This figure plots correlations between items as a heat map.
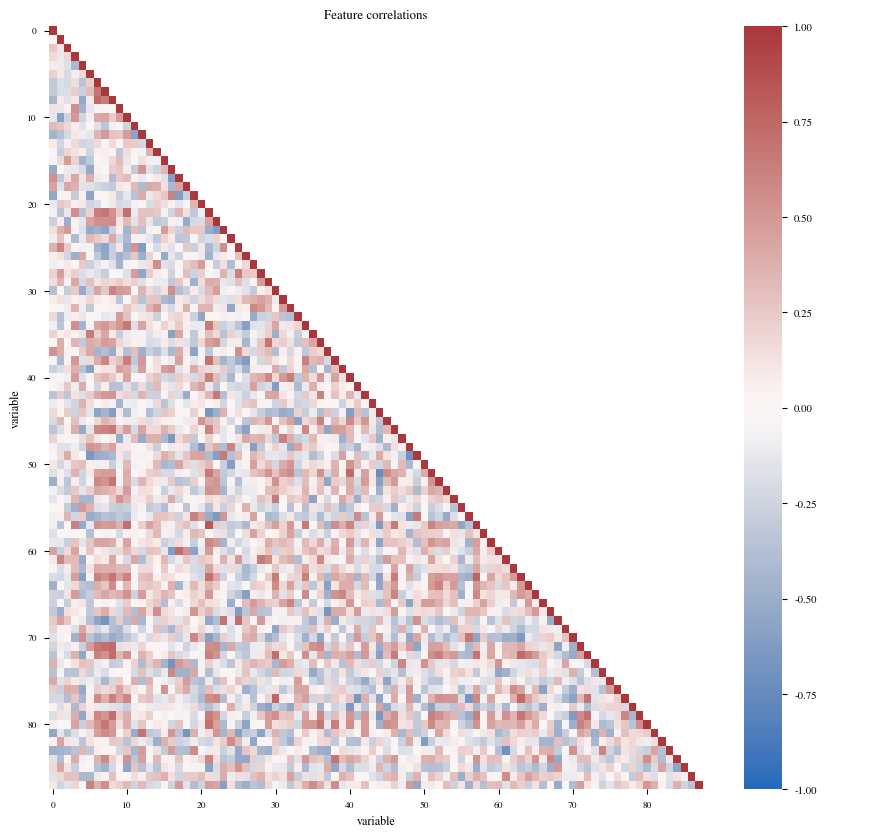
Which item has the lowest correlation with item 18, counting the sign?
81
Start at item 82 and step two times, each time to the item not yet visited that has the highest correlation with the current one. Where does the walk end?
48
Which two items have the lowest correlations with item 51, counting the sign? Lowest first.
44, 78
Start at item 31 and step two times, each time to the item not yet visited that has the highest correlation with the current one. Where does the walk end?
73
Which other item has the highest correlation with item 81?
12
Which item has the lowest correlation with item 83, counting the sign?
61
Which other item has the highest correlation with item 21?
57
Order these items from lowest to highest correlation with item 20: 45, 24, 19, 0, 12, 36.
24, 0, 12, 36, 19, 45
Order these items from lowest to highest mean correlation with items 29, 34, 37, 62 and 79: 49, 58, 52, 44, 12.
44, 49, 58, 12, 52
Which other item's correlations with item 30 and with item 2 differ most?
77
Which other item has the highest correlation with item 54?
30
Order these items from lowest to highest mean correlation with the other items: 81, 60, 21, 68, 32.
68, 81, 60, 32, 21
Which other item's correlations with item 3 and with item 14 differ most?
9
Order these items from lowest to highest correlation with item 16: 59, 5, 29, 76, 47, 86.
47, 5, 29, 59, 76, 86
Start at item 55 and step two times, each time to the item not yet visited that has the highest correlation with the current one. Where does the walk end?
70
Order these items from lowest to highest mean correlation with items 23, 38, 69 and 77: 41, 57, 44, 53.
44, 41, 53, 57
